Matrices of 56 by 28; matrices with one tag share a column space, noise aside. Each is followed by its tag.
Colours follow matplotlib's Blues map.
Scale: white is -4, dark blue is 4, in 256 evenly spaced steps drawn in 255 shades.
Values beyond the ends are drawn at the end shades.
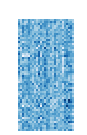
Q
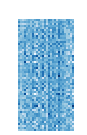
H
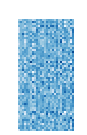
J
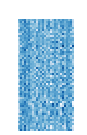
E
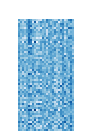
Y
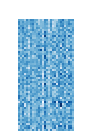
E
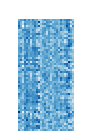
J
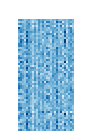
J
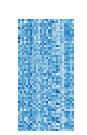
Y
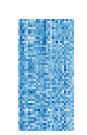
Y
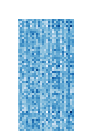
J
